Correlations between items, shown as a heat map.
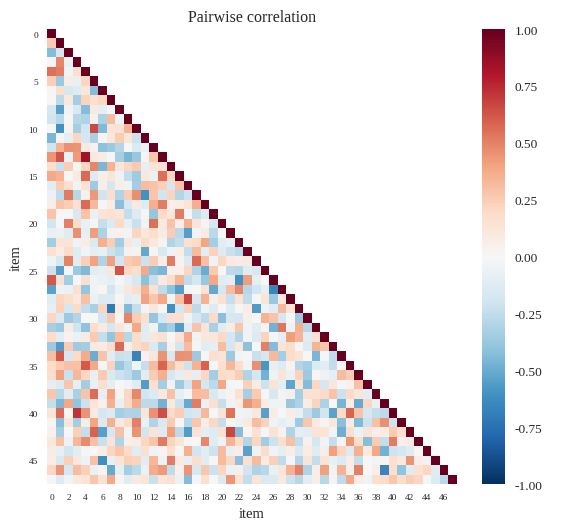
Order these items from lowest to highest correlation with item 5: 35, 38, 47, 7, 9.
9, 7, 47, 35, 38
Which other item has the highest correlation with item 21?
42
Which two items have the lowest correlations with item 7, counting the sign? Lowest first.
29, 46
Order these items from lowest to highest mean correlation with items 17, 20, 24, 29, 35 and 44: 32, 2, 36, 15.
15, 32, 36, 2
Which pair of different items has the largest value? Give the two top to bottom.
4, 13
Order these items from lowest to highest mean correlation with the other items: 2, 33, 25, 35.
25, 33, 2, 35
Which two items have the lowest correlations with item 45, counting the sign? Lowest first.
6, 22
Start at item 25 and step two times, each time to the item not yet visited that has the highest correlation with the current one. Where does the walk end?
33
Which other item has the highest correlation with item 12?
20
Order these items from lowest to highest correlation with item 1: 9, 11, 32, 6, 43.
9, 32, 11, 6, 43
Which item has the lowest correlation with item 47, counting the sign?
16
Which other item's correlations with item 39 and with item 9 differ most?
44
